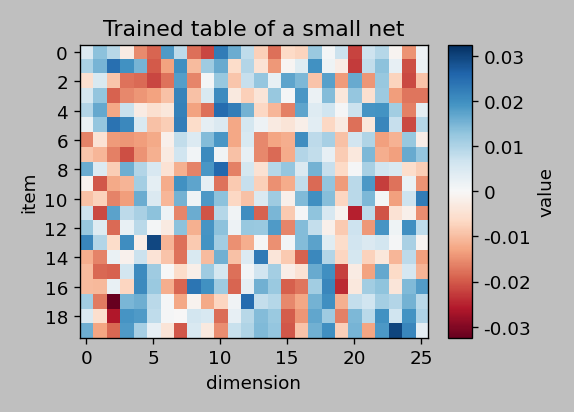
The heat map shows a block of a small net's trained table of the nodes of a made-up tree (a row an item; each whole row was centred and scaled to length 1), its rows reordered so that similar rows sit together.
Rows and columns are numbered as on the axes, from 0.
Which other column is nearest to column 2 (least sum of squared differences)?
19
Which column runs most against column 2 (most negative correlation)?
20
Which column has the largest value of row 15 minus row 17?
9
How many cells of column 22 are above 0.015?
6
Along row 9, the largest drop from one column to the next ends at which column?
22
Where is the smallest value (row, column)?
17, 2
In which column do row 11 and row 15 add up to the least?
1
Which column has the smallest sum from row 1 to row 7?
5
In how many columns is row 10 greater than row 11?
15
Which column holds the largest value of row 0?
10
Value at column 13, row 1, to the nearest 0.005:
-0.005
